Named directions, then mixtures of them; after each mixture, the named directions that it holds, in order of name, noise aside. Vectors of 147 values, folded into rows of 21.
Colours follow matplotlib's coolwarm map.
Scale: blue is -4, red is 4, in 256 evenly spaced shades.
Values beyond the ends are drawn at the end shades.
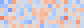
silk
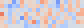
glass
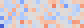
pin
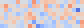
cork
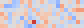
cork, glass.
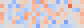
cork, glass.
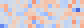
cork, pin.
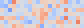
silk.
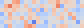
cork, glass.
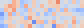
cork, glass, pin.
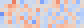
glass.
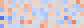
pin, silk.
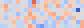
cork.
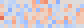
cork, glass, silk.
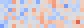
pin, silk.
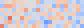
glass, pin.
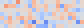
cork, glass, pin.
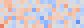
glass, pin, silk.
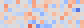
cork.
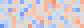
cork, pin, silk.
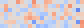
cork.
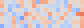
cork, glass, pin.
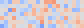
cork, pin, silk.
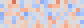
cork, glass.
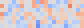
cork, glass.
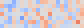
glass, pin.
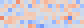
cork, pin, silk.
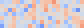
cork, pin, silk.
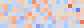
cork, glass.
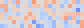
cork.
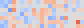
pin, silk.
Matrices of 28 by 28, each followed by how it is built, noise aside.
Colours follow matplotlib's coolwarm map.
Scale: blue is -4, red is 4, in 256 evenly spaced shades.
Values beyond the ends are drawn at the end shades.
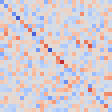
diagonal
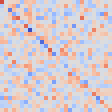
diagonal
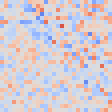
upper triangular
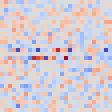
uneven rows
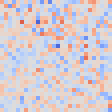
upper triangular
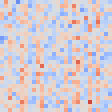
blocks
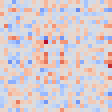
low rank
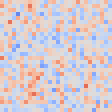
blocks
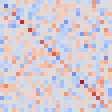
diagonal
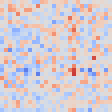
low rank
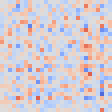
low rank
